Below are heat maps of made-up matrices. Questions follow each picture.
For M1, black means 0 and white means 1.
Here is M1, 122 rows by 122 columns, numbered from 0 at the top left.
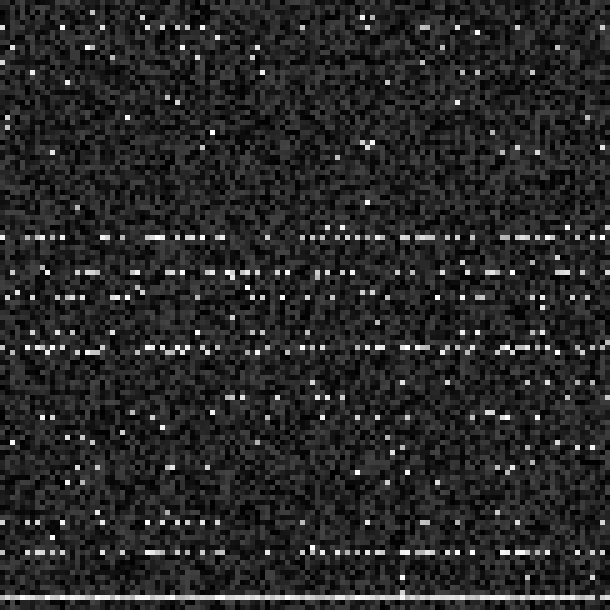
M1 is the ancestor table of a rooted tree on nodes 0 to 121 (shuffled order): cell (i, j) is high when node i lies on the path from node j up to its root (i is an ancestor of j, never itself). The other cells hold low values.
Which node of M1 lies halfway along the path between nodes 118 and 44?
76
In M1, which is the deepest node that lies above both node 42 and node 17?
54
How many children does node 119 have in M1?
6
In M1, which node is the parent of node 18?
2
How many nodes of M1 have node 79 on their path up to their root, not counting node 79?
9
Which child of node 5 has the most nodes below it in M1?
29
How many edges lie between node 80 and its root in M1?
8
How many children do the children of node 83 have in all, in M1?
7
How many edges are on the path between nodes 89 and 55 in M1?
8
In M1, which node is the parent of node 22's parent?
66
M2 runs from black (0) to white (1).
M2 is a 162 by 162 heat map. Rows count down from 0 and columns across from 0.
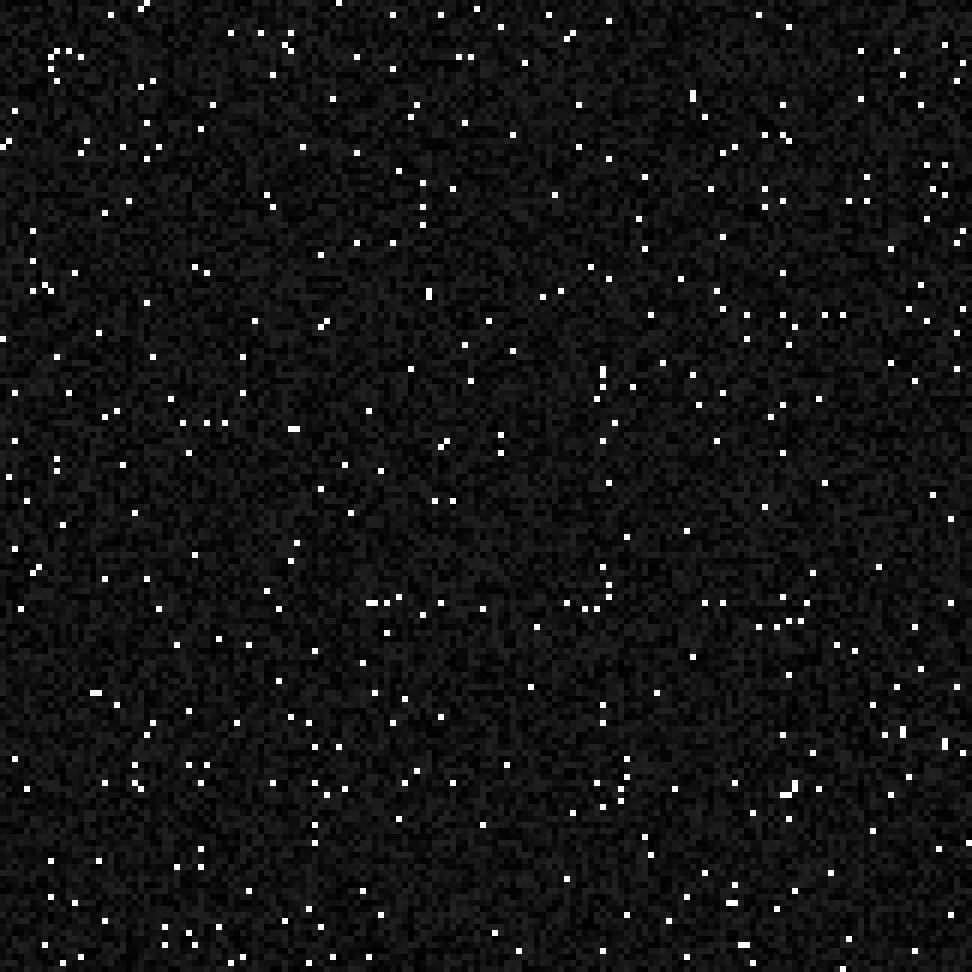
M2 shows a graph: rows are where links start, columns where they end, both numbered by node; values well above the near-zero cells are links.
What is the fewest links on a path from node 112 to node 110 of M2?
5
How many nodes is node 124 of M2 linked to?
3
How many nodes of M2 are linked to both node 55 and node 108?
0
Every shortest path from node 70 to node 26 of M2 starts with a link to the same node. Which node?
node 34
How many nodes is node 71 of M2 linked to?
2
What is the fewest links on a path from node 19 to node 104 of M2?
5
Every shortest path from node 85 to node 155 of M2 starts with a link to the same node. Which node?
node 22
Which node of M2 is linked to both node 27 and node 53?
node 154
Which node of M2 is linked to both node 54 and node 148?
node 132
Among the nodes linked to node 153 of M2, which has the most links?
node 17
